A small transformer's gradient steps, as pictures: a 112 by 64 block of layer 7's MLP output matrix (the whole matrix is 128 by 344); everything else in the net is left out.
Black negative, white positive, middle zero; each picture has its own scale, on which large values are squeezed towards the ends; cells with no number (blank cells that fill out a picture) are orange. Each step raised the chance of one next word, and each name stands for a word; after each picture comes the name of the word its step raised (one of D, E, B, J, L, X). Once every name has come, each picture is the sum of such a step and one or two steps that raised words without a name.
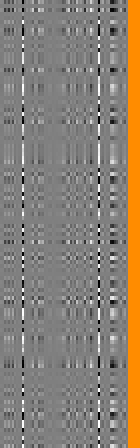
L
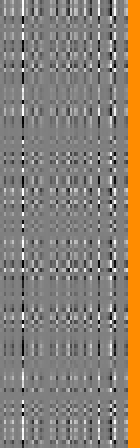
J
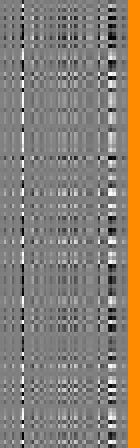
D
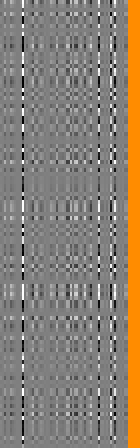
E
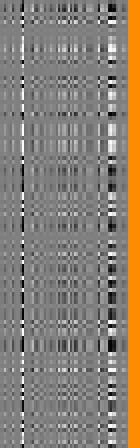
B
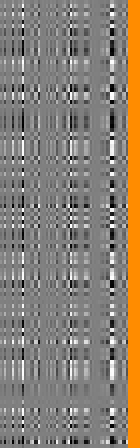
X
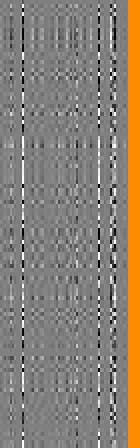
D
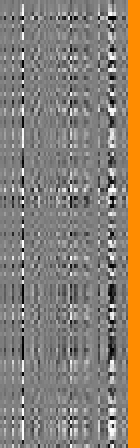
J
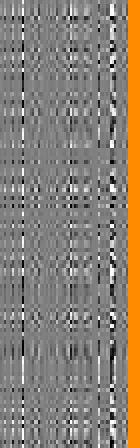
J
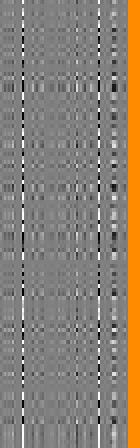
X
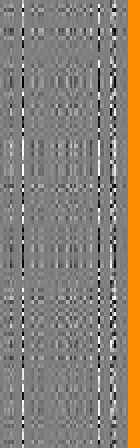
X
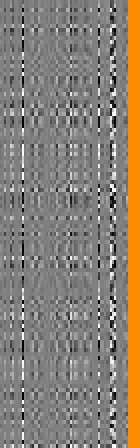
L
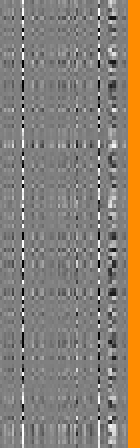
J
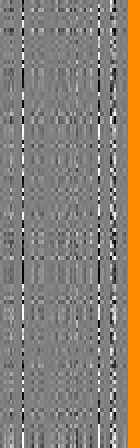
L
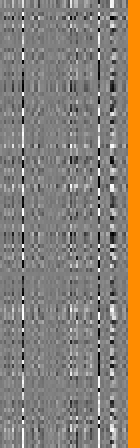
J
